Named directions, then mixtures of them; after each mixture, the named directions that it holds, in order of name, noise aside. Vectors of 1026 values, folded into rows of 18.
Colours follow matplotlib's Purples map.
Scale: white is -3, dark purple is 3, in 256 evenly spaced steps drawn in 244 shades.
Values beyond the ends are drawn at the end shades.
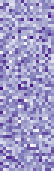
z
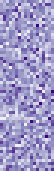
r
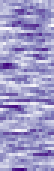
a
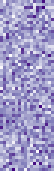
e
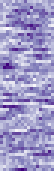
a.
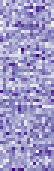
a, e, r.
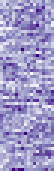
a, e, r.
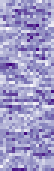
a, r.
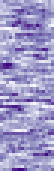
a.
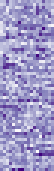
a, e, z.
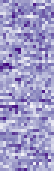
a, e, r.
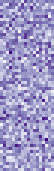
r, z.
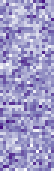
a, e, z.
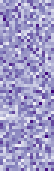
r.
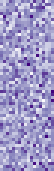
e, r.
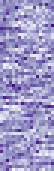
a, e, r.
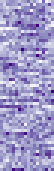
a, e, r.
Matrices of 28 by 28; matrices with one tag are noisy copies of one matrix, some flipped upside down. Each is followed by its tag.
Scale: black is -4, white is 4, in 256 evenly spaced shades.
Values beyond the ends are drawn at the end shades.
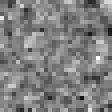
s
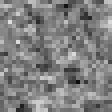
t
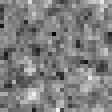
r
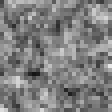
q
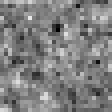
q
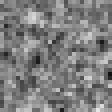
r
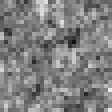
t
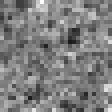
t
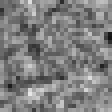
r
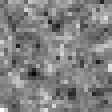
q
